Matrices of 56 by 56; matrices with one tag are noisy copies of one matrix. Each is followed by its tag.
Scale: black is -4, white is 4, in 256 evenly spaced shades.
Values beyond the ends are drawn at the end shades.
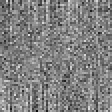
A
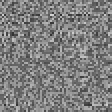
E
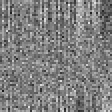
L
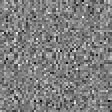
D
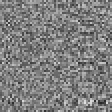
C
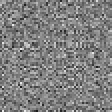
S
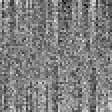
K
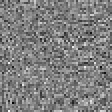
C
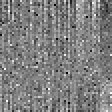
L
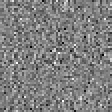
D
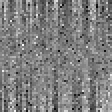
K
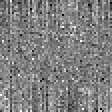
A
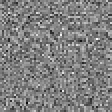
E
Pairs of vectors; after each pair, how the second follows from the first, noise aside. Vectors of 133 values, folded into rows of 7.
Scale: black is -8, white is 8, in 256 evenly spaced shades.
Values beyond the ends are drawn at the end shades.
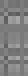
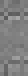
partly zeroed.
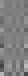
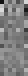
reversed, scaled up.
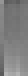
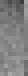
reversed, negated.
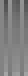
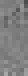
partly zeroed.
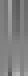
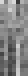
reversed, scaled up.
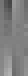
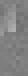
wrapped around, partly zeroed.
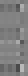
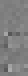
reversed, negated, partly zeroed.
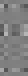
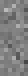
shuffled.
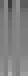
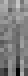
reversed, scaled up.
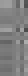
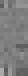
reversed, negated, partly zeroed.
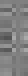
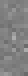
partly zeroed.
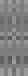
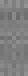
reversed, shrunk.
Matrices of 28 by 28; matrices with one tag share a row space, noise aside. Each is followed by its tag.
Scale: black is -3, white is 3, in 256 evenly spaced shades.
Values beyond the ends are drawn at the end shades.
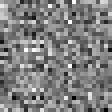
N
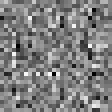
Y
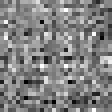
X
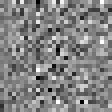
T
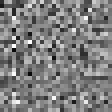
Y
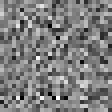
T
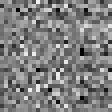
T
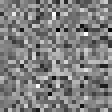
T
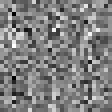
Y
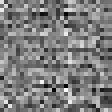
X
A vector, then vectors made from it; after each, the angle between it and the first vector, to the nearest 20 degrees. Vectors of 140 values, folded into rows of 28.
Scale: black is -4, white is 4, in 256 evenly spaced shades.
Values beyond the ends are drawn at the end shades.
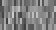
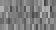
100 degrees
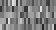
80 degrees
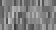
20 degrees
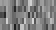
100 degrees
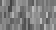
60 degrees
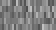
80 degrees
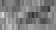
120 degrees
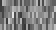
20 degrees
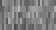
20 degrees
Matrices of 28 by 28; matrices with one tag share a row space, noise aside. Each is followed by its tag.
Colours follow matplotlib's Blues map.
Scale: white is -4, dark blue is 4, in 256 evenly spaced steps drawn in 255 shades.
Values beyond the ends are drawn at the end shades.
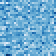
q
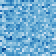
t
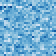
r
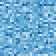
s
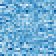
s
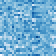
r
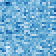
q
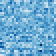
s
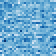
r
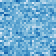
r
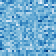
s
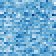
r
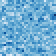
t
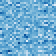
s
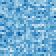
t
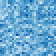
s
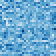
t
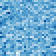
t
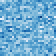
s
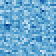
q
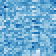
r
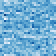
r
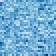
s
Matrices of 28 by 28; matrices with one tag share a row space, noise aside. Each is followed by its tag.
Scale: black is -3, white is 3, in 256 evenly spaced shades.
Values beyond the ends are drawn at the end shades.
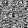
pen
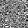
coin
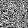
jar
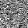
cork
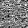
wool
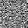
coin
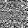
coin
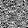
jar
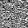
wool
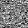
wool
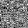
cork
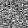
pen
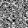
pen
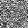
cork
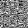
cork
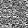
pen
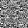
cork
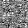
wool
